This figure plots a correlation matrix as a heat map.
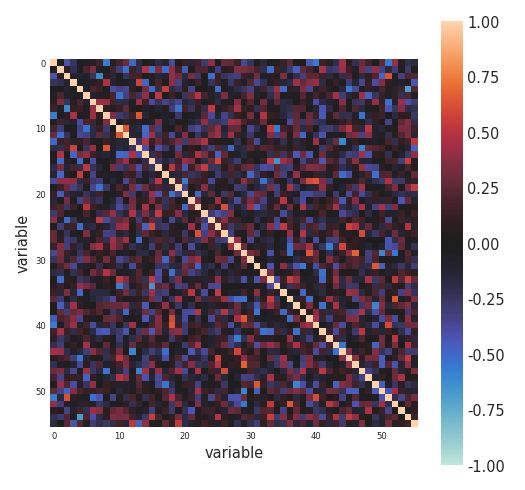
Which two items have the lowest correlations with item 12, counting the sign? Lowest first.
44, 0
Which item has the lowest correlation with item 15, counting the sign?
34
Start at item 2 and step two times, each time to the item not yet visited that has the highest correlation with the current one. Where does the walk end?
40
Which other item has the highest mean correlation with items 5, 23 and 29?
16
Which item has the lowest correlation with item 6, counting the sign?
51
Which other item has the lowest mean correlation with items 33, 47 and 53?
31
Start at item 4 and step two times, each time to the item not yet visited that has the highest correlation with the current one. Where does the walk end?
37
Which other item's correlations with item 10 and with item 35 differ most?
21
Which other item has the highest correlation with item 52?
36
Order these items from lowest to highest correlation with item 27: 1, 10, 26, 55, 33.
26, 33, 55, 1, 10
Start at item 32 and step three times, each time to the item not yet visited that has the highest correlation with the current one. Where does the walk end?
3
